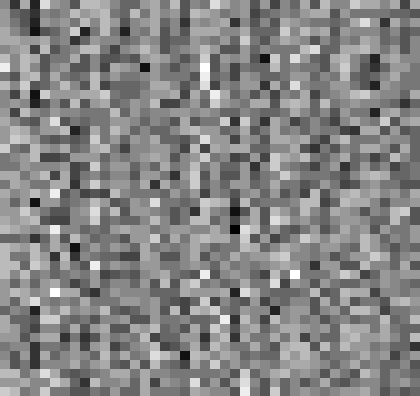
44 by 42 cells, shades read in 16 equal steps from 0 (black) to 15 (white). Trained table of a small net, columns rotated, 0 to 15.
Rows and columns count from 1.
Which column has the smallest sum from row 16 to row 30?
24
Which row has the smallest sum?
19
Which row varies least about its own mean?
13
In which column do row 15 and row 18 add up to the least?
36
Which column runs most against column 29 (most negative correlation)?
6
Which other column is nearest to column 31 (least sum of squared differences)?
16
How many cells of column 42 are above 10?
2
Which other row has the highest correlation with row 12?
39
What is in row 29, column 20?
10
